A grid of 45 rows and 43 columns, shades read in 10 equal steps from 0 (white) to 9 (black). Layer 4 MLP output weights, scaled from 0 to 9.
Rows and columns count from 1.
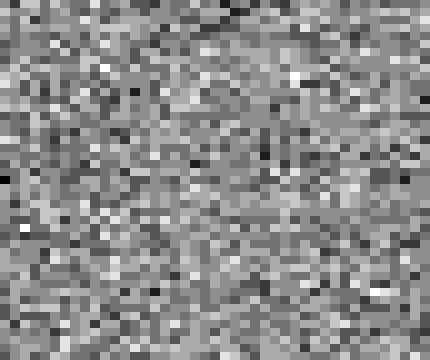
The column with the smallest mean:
20
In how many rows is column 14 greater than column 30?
22
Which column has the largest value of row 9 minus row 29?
3
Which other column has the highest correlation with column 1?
41
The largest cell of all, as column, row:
1, 23
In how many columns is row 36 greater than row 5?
13
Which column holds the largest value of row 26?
2
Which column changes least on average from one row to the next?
8
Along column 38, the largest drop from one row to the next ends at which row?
37
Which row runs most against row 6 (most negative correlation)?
18
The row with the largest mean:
5
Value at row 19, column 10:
1
